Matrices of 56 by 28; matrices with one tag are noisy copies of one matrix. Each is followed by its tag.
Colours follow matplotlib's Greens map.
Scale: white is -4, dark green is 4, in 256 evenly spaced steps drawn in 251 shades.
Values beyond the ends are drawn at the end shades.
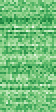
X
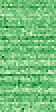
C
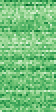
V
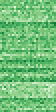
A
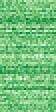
X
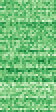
A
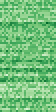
A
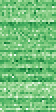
A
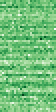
C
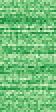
X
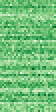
C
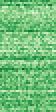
V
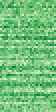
C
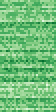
A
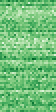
V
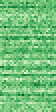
C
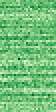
C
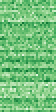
A
